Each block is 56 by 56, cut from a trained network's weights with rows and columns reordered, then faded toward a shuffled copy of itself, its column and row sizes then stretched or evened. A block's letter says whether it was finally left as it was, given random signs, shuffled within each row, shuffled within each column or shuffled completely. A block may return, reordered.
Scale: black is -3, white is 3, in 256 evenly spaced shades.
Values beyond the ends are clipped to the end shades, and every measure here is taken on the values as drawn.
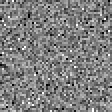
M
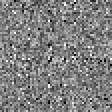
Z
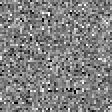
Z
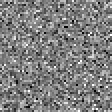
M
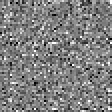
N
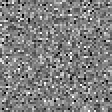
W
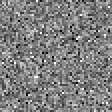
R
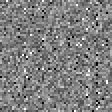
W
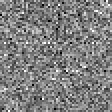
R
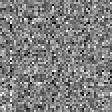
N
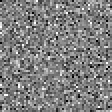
W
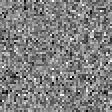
Z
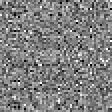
N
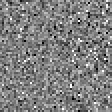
W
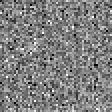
W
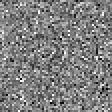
W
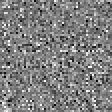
Z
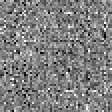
N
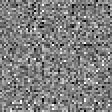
N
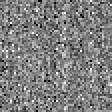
W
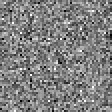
Z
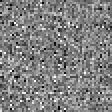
Z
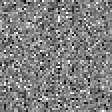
W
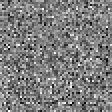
Z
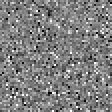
W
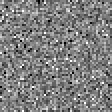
M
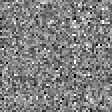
Z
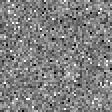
M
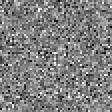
R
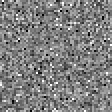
M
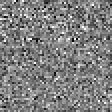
R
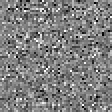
N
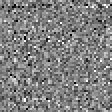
Z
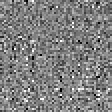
N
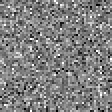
W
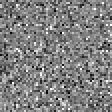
Z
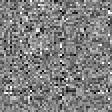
N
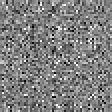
N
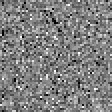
W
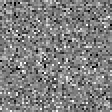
M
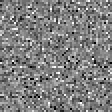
R
